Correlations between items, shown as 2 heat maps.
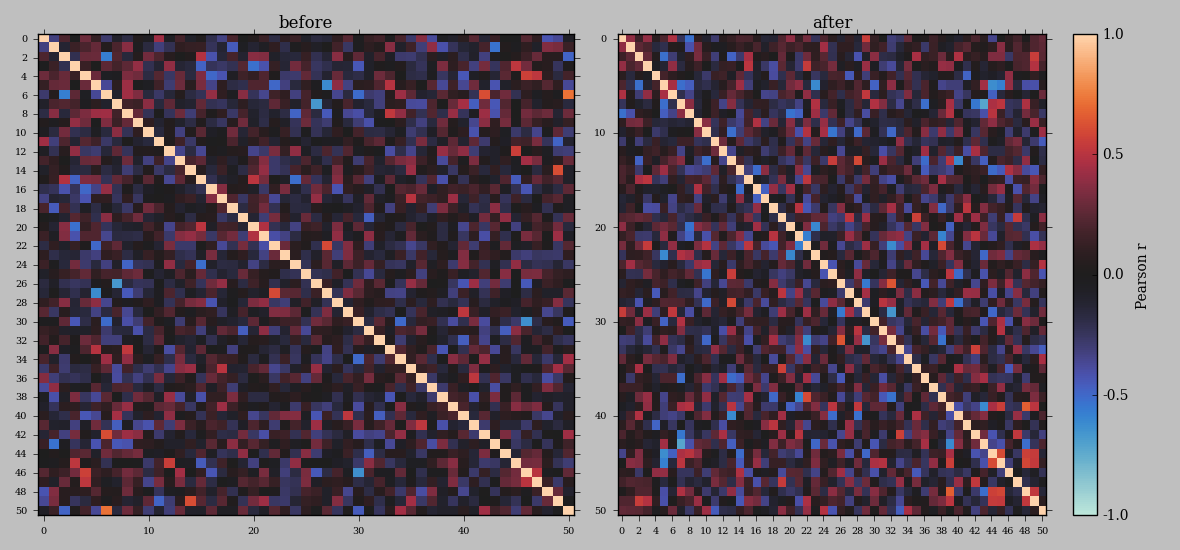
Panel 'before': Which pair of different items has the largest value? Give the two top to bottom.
6, 50
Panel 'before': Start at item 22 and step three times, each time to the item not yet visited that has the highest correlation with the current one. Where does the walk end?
40
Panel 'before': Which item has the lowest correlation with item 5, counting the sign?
27
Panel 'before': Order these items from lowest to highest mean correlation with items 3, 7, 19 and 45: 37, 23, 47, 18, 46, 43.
43, 18, 23, 37, 47, 46
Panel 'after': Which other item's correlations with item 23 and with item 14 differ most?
5
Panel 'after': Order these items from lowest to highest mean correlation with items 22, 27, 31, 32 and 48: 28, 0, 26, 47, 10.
10, 47, 0, 26, 28
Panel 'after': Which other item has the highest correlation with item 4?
46
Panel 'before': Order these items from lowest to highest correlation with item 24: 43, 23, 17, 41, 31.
17, 43, 23, 41, 31
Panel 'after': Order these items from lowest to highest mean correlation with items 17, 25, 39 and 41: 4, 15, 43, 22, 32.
43, 22, 4, 15, 32
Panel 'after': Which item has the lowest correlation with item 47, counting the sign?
16
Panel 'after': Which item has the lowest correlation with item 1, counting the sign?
8
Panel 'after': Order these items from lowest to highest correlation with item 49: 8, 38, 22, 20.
20, 8, 38, 22
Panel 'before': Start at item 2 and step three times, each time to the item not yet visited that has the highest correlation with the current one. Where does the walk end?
21
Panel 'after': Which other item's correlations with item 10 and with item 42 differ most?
21
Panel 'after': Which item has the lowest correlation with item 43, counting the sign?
7
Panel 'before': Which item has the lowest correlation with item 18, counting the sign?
1
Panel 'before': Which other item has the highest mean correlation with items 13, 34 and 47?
46
